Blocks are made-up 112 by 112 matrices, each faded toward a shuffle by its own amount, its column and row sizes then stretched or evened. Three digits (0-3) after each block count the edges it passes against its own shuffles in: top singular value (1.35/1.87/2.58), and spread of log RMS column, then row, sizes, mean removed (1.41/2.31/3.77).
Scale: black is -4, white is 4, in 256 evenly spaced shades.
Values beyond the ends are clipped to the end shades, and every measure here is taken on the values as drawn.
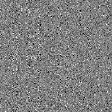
1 2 1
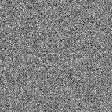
2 0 0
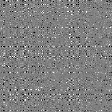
3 2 2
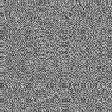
3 0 1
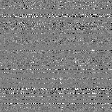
2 1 3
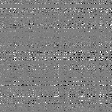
1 2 3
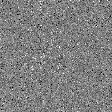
0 1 0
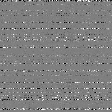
1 1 3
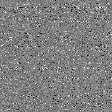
1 0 2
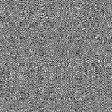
3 0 2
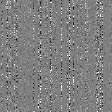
1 3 0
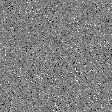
0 1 0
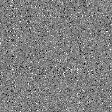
1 1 1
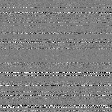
2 0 3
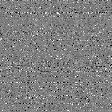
2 0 2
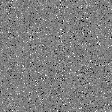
0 1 1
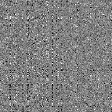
2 2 1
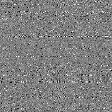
2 0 2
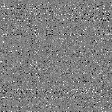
1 1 2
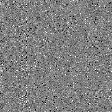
2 1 1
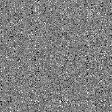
1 2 1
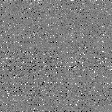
1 1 2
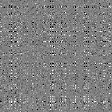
3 2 2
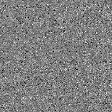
1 1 1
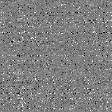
1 1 2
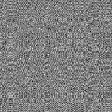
3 1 1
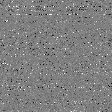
0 0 2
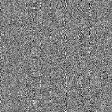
2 2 0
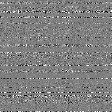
2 1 3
